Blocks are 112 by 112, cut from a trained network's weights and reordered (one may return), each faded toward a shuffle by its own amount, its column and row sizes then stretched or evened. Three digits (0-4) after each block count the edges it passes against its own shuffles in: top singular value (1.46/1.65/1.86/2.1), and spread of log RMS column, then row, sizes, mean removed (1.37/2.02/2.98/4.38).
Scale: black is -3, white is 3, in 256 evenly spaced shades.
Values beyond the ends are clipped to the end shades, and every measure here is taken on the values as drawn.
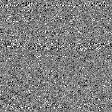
1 1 3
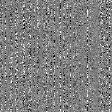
0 4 1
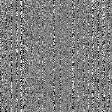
0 4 0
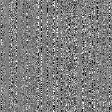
3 4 0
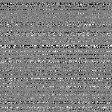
3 2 4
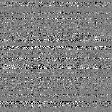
2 2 4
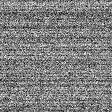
4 0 0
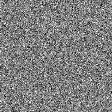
1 1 0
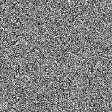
3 2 0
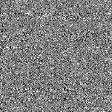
1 1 3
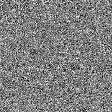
2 0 1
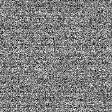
1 2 0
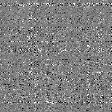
0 2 3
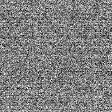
1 2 0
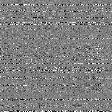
1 1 4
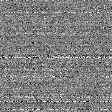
2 0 3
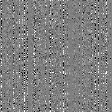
1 4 1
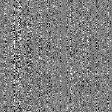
0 4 1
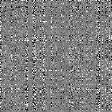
0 4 3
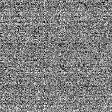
1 2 1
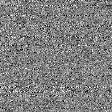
0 0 3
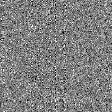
3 2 0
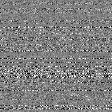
0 0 4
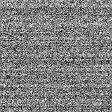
3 2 0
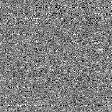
3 1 3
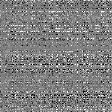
3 3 4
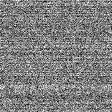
3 1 0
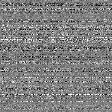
3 1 4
